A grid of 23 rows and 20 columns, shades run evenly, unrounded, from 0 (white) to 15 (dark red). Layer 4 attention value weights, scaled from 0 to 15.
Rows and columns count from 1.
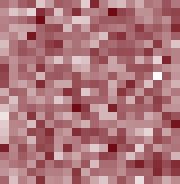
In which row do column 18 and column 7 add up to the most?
6
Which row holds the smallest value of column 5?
1
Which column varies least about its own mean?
2
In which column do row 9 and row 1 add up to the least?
10
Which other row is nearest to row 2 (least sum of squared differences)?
18
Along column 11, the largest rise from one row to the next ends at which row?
7
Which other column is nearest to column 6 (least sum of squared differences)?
14
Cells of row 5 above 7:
16
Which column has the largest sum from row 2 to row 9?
5
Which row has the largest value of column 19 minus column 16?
8
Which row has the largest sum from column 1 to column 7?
19
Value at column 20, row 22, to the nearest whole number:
12
